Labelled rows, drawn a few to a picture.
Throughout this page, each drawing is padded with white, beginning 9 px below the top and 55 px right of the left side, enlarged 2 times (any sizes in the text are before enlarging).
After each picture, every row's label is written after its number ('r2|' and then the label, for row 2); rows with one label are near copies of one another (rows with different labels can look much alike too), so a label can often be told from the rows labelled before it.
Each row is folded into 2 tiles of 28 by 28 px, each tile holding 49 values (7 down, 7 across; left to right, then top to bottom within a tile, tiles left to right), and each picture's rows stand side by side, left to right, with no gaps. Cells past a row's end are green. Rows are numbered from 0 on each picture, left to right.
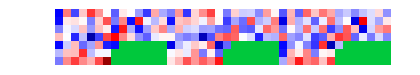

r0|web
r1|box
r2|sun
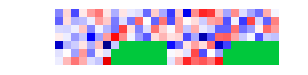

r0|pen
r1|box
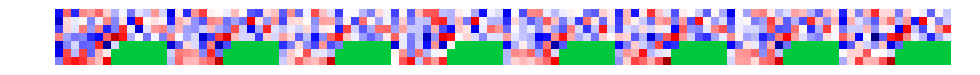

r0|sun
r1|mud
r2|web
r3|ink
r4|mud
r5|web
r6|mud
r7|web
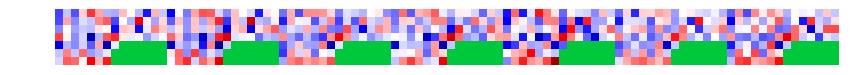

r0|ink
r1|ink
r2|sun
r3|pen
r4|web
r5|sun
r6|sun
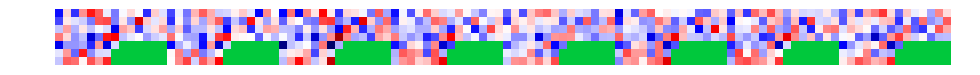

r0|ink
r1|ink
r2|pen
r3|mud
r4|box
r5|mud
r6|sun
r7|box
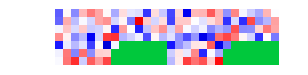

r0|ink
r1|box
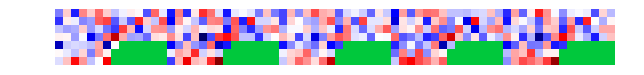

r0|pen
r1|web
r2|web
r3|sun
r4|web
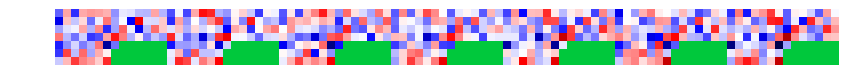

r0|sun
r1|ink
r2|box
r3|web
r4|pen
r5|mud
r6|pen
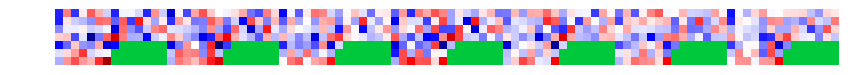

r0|web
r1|mud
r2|ink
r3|sun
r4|pen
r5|box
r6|mud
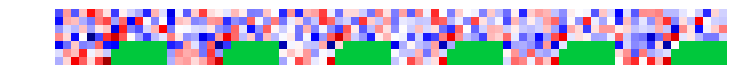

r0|web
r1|mud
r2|pen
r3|pen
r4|ink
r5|ink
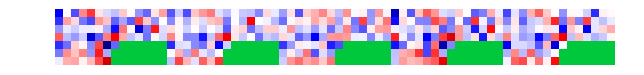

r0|mud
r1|ink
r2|box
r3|mud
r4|ink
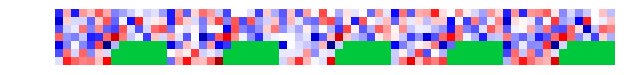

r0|sun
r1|web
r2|pen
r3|box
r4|sun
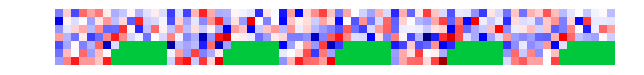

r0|sun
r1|ink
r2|box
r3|web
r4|sun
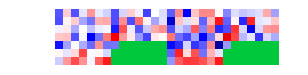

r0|web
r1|sun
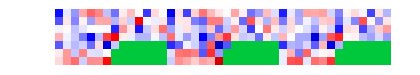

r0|ink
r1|mud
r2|ink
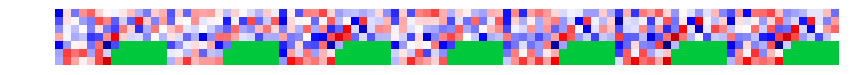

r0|mud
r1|box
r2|sun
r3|box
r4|sun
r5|sun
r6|sun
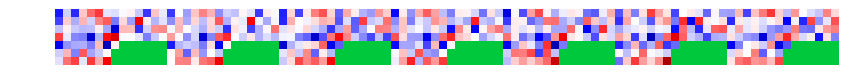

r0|ink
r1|ink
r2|box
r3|ink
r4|mud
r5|web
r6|box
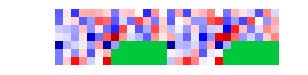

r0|pen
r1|pen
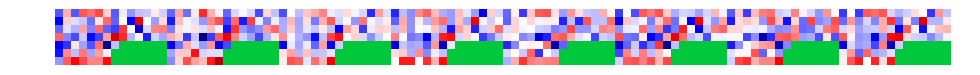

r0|sun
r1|web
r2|ink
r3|ink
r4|box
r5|sun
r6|box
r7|ink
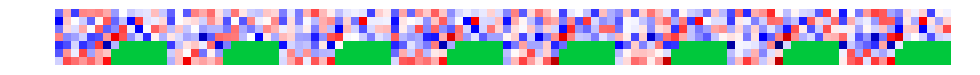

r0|sun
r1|box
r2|ink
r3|sun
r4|web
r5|web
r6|pen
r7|ink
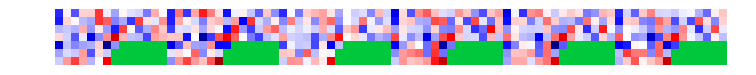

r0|pen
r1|web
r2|ink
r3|mud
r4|mud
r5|mud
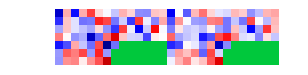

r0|mud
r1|mud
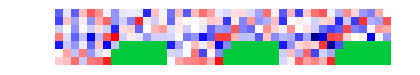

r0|ink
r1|box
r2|box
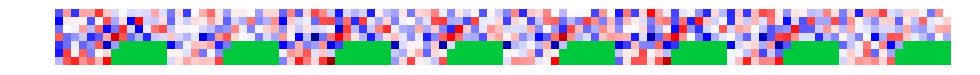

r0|sun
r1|box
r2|web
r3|pen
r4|pen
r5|web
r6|box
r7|box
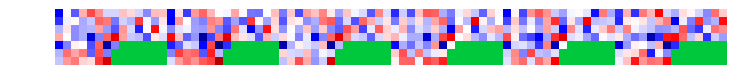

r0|mud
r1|mud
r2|pen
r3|ink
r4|ink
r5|box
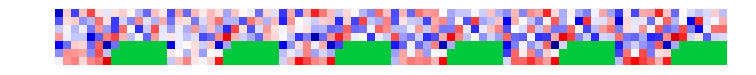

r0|mud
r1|pen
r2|box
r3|sun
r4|sun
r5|sun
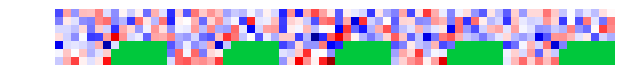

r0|pen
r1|sun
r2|web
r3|web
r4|box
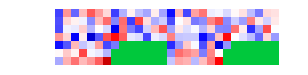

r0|web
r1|mud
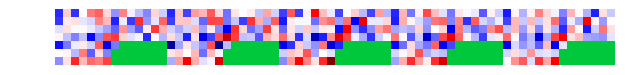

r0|box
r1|pen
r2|web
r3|web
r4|ink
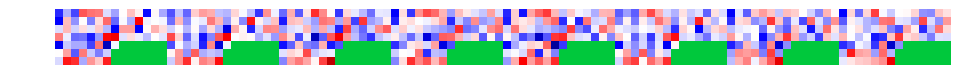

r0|ink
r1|ink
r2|web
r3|box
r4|box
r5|ink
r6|mud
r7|mud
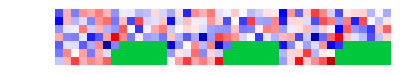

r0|sun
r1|box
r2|web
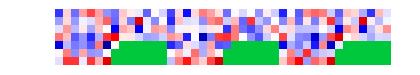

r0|ink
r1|web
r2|ink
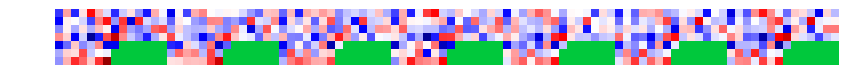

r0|web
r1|mud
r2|sun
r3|box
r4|ink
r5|ink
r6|ink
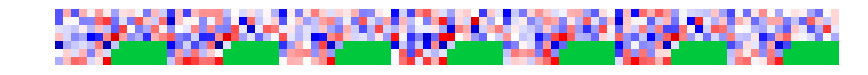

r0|pen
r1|sun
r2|mud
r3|ink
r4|mud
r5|sun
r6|mud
